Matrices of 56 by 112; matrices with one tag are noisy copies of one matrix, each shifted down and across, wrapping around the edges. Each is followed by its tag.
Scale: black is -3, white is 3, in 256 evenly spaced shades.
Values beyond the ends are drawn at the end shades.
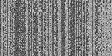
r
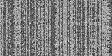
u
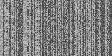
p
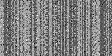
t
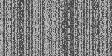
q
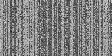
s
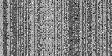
r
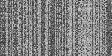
r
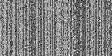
q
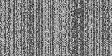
q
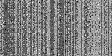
r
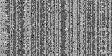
u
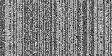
p
